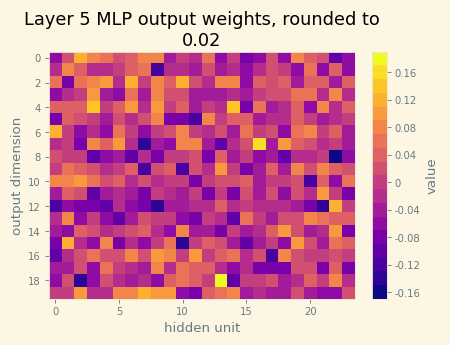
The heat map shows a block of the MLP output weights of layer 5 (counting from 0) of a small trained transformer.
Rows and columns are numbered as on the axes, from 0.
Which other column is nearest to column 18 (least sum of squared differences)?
16
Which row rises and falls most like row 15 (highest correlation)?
9
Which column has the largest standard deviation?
8
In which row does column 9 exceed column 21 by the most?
19
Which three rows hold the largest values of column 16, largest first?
7, 4, 2
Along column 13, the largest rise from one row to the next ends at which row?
18
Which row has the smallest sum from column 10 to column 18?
15
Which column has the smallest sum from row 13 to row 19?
0
